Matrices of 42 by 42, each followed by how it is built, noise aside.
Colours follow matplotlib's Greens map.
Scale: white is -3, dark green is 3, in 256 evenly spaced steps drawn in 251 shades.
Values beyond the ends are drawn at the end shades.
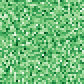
repeating rows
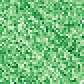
Toeplitz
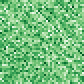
Toeplitz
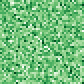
diagonal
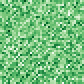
Hankel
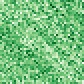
Toeplitz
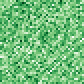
Hankel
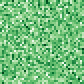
diagonal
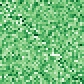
banded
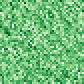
Toeplitz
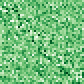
banded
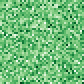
repeating rows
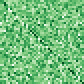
diagonal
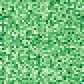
repeating rows
